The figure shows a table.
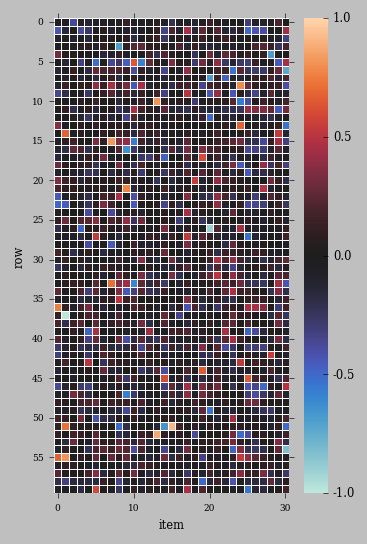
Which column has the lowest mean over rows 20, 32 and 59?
25
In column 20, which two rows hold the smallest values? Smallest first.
26, 7
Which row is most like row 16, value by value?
47
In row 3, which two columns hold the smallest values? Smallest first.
8, 29
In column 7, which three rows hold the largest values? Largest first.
15, 33, 8
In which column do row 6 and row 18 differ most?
23
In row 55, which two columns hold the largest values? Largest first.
1, 0
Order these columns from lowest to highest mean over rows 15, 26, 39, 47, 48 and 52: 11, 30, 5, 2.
30, 11, 2, 5
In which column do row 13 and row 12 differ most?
24
